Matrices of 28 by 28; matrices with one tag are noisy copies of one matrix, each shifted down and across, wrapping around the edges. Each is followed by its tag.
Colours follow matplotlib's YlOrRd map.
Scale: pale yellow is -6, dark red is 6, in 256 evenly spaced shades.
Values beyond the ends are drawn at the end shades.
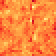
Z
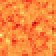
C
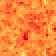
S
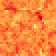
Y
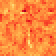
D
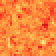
S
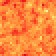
C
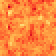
Z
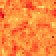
Y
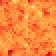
C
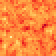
C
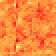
Z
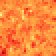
S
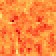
D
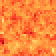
Y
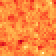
C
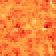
D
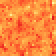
Z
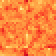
Y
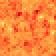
C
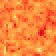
S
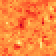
S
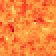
Y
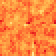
D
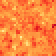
C
